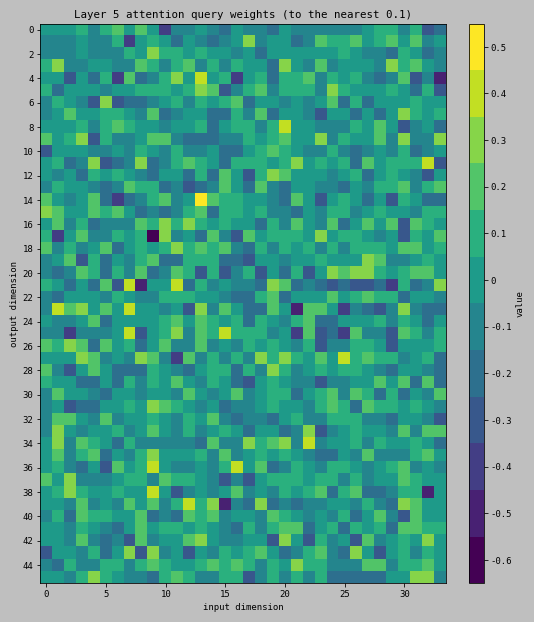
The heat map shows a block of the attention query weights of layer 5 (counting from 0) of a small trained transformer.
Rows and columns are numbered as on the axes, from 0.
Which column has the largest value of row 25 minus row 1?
7
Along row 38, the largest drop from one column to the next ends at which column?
32
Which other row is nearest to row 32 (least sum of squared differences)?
2
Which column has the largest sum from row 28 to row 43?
9
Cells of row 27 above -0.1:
25
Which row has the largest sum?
27
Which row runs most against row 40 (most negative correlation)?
43
